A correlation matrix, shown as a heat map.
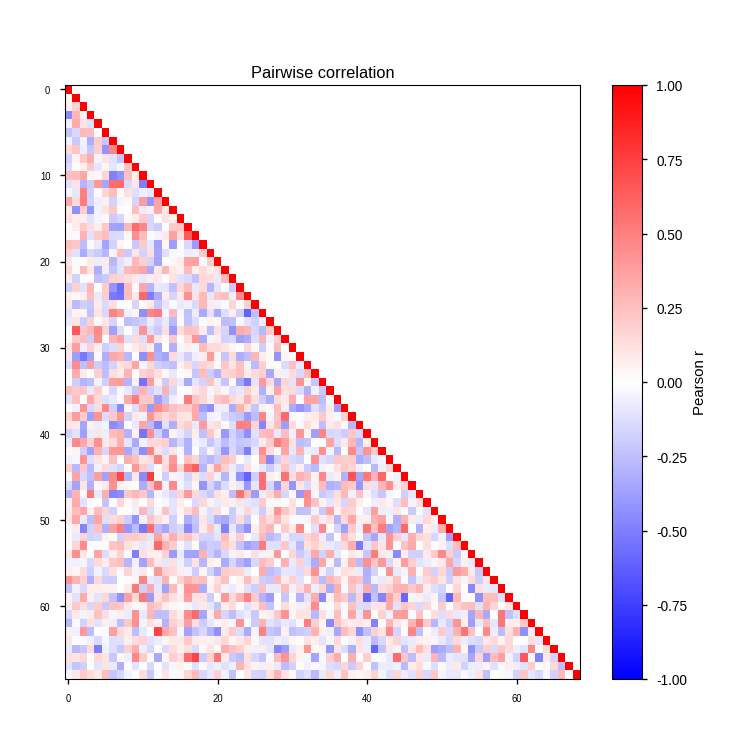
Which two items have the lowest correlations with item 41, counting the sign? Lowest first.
65, 62
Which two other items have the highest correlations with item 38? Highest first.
45, 29
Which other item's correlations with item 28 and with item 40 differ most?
10
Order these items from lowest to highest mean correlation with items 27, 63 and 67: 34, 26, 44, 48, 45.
44, 45, 48, 34, 26
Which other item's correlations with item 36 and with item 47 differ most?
37
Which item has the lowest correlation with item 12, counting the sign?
39
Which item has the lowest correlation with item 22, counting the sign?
28
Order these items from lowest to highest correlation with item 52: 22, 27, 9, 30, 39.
27, 30, 39, 22, 9
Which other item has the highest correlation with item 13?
2
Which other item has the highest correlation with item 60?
33
